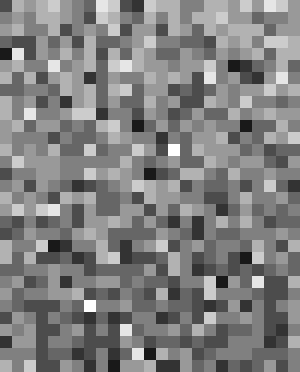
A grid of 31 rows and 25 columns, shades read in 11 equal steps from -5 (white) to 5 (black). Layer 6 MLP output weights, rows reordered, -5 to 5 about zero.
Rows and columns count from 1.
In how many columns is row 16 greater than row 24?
11
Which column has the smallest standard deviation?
16
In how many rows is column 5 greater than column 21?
11
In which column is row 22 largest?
21
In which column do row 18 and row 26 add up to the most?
19
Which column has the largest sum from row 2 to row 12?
9
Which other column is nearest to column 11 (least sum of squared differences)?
6
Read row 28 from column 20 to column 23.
1 1 0 2
